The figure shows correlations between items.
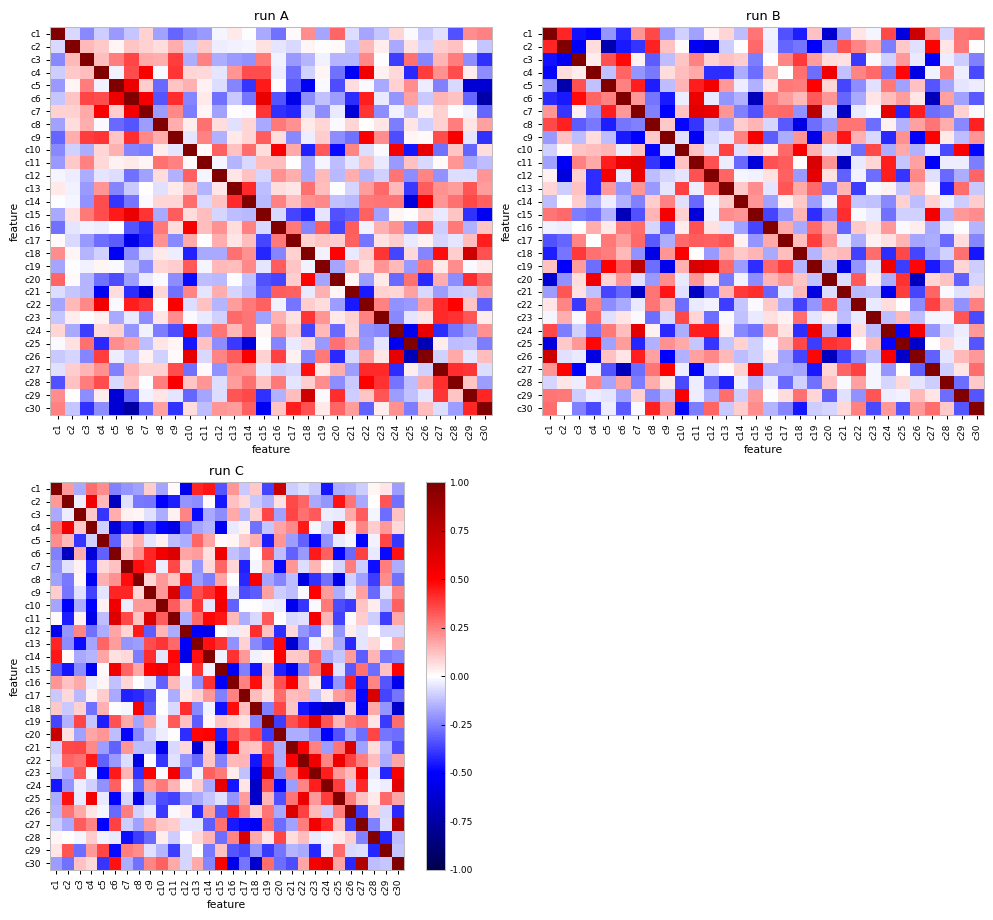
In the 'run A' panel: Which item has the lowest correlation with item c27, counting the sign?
c24
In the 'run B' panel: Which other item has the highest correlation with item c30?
c8
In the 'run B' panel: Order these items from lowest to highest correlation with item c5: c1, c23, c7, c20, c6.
c1, c23, c20, c6, c7
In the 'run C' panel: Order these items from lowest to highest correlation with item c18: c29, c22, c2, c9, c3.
c22, c9, c29, c2, c3
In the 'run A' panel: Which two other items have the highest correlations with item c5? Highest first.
c6, c15
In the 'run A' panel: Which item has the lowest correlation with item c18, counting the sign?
c5
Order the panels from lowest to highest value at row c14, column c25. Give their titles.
run A, run C, run B
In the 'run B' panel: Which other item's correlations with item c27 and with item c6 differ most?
c15
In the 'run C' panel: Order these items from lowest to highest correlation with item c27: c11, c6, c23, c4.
c11, c4, c6, c23
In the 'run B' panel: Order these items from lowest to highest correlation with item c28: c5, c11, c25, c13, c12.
c13, c12, c5, c11, c25
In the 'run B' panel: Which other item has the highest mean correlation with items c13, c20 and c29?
c10
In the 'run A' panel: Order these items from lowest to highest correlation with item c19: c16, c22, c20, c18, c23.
c20, c18, c22, c23, c16
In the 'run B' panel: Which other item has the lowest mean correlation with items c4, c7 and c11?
c21
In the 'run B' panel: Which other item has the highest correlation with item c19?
c7
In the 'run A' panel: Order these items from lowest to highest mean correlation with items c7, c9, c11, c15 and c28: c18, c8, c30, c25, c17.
c30, c17, c18, c25, c8
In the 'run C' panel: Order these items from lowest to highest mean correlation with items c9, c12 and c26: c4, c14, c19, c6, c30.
c4, c30, c14, c6, c19
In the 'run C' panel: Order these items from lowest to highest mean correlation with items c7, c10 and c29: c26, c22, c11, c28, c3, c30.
c28, c22, c3, c26, c30, c11
